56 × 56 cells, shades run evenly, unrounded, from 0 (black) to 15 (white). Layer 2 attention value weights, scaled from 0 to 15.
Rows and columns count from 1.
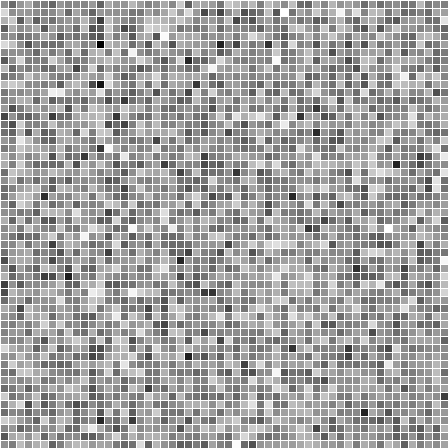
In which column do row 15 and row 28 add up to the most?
52
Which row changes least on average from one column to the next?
48
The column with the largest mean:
35
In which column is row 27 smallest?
14
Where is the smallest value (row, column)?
6, 13
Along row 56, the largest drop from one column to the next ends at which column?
31
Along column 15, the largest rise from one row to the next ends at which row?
55
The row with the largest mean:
40
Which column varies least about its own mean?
5
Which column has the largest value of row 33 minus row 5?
56
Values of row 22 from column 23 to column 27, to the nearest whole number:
4 7 11 6 7
